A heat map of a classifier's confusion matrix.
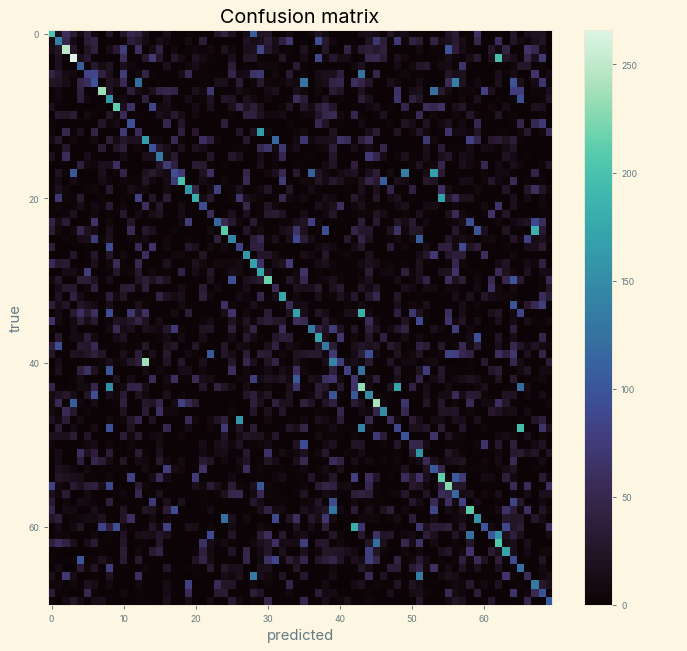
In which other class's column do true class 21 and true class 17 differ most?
53
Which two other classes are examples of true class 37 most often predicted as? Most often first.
59, 40
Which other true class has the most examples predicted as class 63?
60
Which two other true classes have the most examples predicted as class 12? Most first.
6, 20
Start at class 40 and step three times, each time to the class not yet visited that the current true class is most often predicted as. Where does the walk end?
61
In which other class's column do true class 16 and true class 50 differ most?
35
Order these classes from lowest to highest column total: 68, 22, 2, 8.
22, 2, 68, 8
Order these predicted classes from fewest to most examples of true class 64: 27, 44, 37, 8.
8, 37, 27, 44
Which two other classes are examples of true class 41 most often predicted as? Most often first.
43, 8
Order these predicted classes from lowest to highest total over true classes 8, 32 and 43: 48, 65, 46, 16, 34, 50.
46, 16, 50, 34, 65, 48
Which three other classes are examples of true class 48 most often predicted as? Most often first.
65, 43, 8
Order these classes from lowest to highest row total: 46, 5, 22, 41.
22, 46, 41, 5
